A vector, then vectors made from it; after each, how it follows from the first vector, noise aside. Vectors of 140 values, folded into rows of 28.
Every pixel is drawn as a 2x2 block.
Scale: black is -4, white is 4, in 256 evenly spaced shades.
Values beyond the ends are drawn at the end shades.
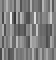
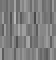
negated, shrunk.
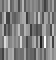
reversed.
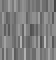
reversed, shrunk.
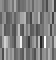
reversed.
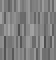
reversed, negated, shrunk.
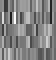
negated.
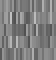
shrunk.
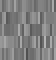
reversed, shrunk.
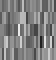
reversed.
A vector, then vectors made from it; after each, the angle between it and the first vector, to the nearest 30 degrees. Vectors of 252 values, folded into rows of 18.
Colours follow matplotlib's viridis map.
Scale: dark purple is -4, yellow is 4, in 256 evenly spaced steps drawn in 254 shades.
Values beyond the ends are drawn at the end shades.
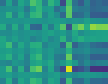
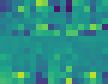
90 degrees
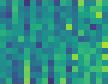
120 degrees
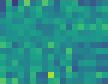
60 degrees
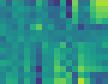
120 degrees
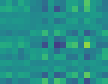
90 degrees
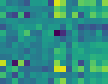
120 degrees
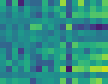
150 degrees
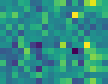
120 degrees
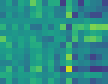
30 degrees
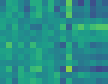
30 degrees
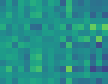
30 degrees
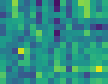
120 degrees
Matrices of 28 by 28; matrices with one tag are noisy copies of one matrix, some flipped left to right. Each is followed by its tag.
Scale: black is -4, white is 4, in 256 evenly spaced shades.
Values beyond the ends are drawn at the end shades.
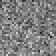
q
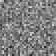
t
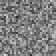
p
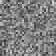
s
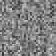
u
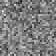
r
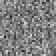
s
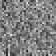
t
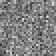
s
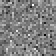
s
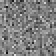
r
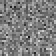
u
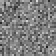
u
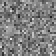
u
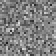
p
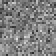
q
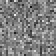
r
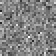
s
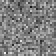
r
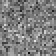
r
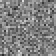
u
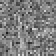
r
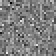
s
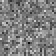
r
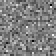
p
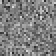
s
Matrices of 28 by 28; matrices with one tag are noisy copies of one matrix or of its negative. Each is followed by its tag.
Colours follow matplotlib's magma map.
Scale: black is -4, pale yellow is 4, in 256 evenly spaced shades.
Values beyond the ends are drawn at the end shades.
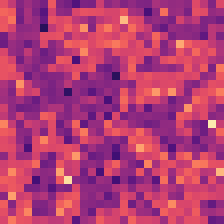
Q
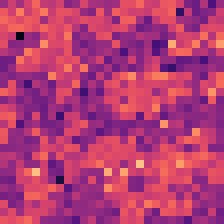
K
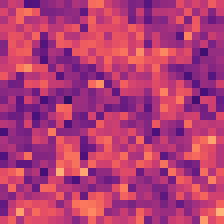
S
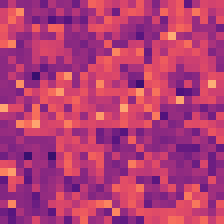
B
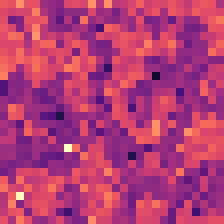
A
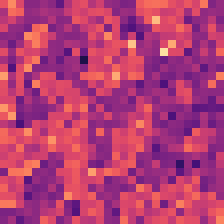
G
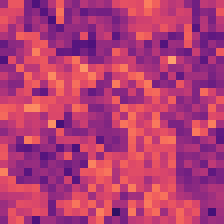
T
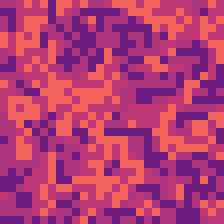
Q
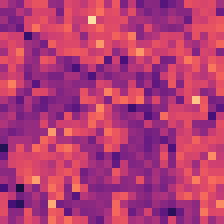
T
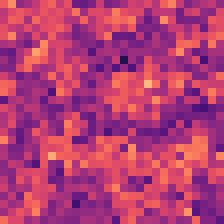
K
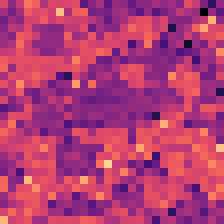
B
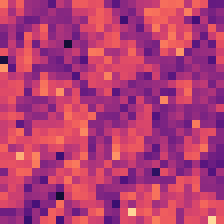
G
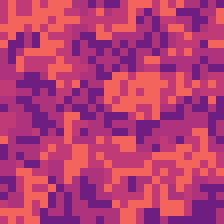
K
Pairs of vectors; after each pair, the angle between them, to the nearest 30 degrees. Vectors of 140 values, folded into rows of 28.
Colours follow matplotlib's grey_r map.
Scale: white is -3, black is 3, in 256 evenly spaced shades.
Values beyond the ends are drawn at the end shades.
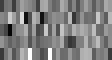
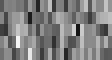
60 degrees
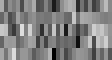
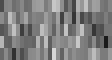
150 degrees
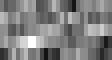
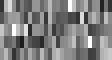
120 degrees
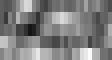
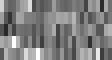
60 degrees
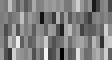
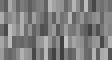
60 degrees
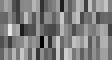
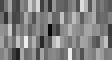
60 degrees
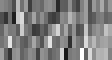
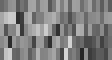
150 degrees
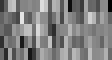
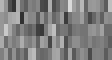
150 degrees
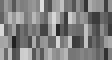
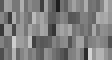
120 degrees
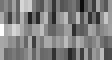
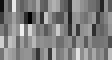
90 degrees
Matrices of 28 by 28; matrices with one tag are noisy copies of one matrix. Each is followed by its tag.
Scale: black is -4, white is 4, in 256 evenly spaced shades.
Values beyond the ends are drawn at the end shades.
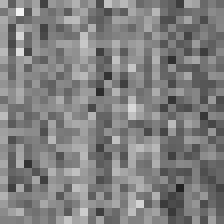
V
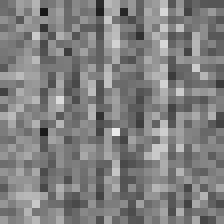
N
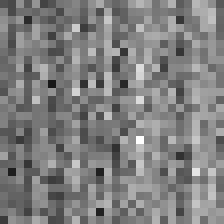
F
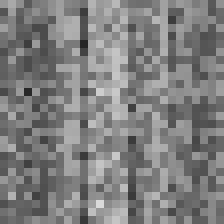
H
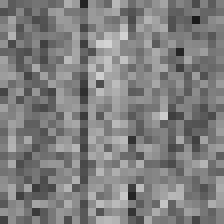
H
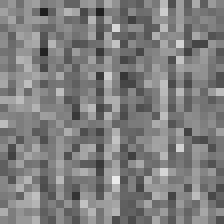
N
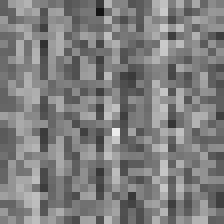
N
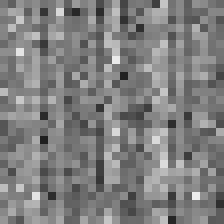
N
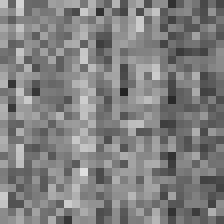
V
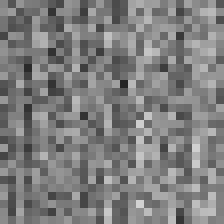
F
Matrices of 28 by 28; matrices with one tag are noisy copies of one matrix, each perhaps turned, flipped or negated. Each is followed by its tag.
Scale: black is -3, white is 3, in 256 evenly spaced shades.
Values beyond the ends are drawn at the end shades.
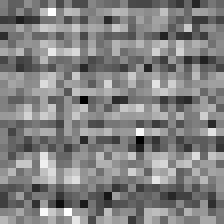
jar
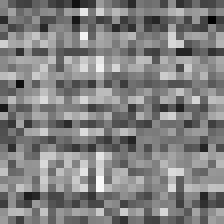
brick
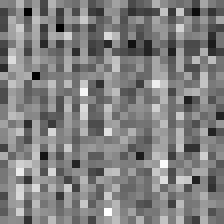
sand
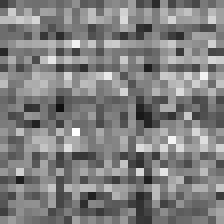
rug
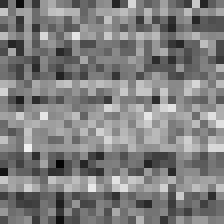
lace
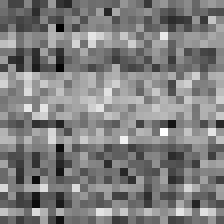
lace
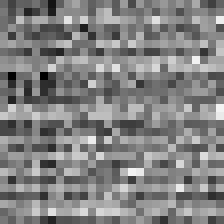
sand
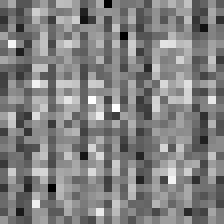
brick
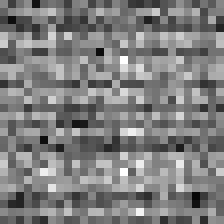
brick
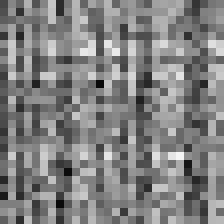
jar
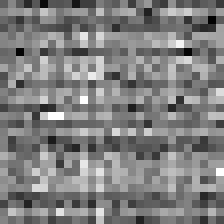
brick
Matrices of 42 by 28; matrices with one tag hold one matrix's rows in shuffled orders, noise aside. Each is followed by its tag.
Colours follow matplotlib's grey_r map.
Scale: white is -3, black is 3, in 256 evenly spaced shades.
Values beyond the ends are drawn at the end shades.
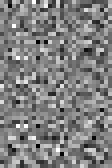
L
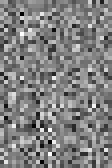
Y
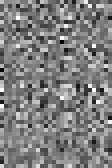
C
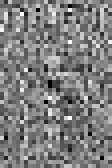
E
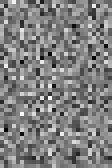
Y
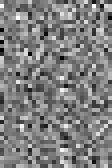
C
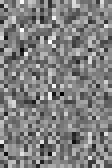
Y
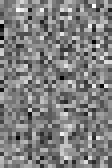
C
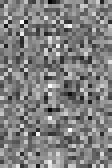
E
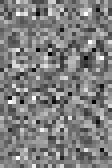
L
